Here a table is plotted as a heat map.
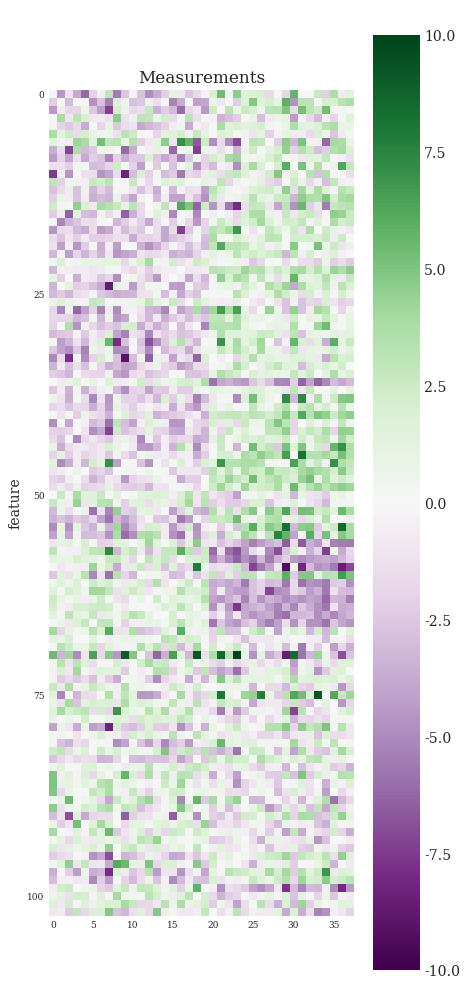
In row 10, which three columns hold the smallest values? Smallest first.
9, 0, 16
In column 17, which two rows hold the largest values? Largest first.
6, 14
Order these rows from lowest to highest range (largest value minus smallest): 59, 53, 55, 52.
53, 52, 55, 59
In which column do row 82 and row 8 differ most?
23
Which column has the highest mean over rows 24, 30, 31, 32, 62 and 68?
21
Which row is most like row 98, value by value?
13
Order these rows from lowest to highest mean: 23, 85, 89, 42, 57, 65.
65, 57, 42, 23, 89, 85
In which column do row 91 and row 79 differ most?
7
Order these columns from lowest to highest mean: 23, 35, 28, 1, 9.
9, 1, 23, 28, 35
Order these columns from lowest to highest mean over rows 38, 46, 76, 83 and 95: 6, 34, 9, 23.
6, 9, 23, 34
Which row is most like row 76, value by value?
74
